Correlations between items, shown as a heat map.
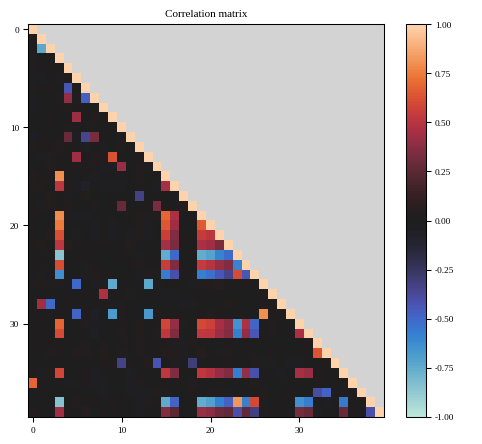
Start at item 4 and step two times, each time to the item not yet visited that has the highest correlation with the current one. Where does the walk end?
11
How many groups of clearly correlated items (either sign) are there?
9
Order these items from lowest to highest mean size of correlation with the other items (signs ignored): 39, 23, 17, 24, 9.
17, 9, 39, 24, 23
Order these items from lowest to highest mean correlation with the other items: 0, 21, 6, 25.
25, 6, 0, 21
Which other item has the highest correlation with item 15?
3
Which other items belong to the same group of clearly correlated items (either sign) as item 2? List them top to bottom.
1, 28
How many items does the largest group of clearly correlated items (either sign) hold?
15
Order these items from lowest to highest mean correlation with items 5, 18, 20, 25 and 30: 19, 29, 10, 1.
29, 1, 10, 19
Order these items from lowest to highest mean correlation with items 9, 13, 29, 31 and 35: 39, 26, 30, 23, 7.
23, 26, 7, 39, 30
